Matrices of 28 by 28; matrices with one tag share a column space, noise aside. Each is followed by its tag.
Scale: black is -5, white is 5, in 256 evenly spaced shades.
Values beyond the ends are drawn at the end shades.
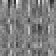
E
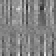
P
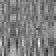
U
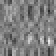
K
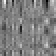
E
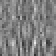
U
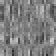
K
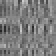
E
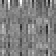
E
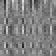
E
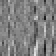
U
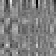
E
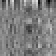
E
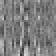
U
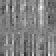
P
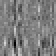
U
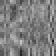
K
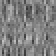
K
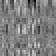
E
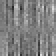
P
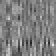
U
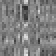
K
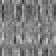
K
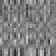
K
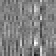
U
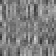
K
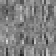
K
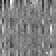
E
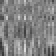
U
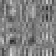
K
